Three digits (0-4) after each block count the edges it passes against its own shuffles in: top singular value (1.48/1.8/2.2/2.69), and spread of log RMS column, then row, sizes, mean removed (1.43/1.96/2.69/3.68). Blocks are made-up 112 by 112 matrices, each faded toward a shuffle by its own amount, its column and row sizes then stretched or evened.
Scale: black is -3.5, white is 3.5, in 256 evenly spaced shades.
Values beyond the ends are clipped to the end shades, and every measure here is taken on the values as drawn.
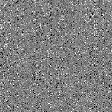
3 2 0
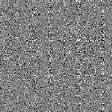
2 3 2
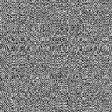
4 2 1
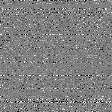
2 0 4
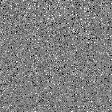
1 1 2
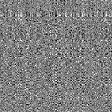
4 2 2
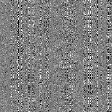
4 4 0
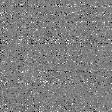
0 2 3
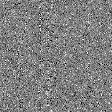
1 2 0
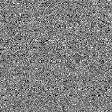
1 0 3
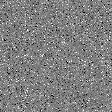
0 1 0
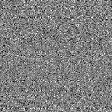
3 0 2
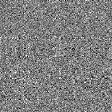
2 2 2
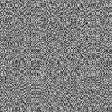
4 2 1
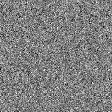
2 0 1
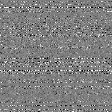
3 0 4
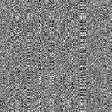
4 3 0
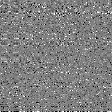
3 0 3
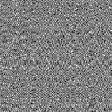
4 0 0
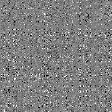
1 3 3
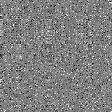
3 0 0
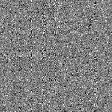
2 2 0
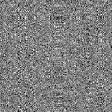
3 2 0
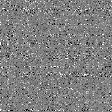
2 1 3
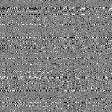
4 0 4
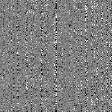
3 4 0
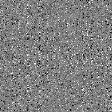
2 2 1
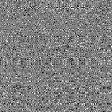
4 0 2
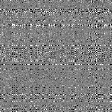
4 3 4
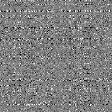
3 2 3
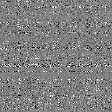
0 2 4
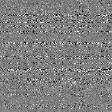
2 2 4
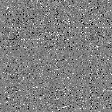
1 2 3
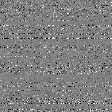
1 0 4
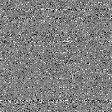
2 0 3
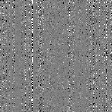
2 4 1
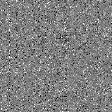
2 2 1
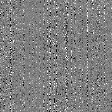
0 4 0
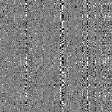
4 4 1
